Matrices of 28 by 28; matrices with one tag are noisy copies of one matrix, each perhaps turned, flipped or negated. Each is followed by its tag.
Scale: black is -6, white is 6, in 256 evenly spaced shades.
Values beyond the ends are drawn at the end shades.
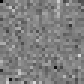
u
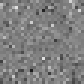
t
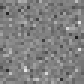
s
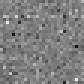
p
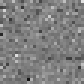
u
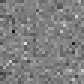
t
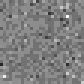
p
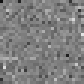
u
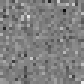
u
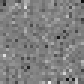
u
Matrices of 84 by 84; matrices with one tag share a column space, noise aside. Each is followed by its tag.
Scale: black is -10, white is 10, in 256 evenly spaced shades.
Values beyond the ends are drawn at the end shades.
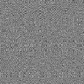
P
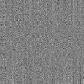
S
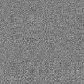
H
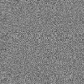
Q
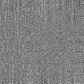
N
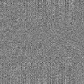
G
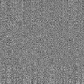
S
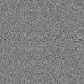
Q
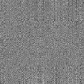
S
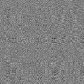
H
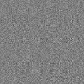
H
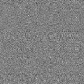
Q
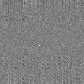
G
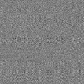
H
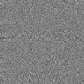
Q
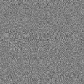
Q
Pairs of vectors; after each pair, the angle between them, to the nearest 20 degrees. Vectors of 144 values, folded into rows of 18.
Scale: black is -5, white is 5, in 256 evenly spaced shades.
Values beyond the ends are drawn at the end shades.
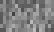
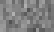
120 degrees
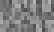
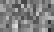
120 degrees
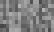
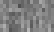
140 degrees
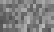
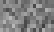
140 degrees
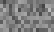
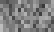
40 degrees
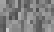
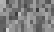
20 degrees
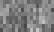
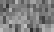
140 degrees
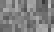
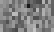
100 degrees
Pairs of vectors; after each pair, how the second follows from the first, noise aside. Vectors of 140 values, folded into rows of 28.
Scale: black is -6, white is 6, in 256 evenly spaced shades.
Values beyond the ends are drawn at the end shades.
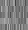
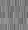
shrunk.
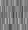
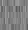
reversed, negated, shrunk.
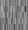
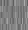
wrapped around, negated, shrunk.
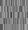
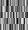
wrapped around, scaled up.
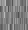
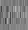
wrapped around, negated, partly zeroed.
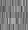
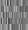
shuffled.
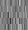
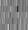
reversed, partly zeroed.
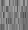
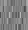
wrapped around, negated, partly zeroed.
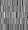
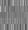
wrapped around, negated, partly zeroed.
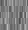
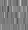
reversed, partly zeroed.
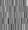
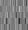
wrapped around, negated, partly zeroed.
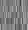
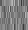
shuffled.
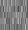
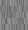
reversed, negated, shrunk.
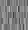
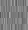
wrapped around, negated, shrunk.
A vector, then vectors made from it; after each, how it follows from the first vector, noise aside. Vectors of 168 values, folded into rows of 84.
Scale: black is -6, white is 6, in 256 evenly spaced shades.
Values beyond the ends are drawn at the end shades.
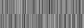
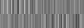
wrapped around, partly zeroed.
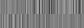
partly zeroed.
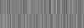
wrapped around, shrunk.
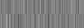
wrapped around, shrunk.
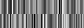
reversed, scaled up.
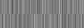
reversed, negated, shrunk.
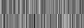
reversed.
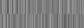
reversed, negated, shrunk.
